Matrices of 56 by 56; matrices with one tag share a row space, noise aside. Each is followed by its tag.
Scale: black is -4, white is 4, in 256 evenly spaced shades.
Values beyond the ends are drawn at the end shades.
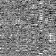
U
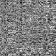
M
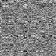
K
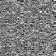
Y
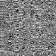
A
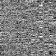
U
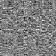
K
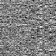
U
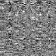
A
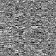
A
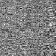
M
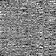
U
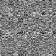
K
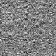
K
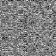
K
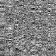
A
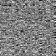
Y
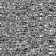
U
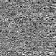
M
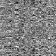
A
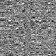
A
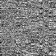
U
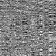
U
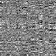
U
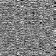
Y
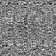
K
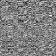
K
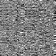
Y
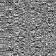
A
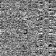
U
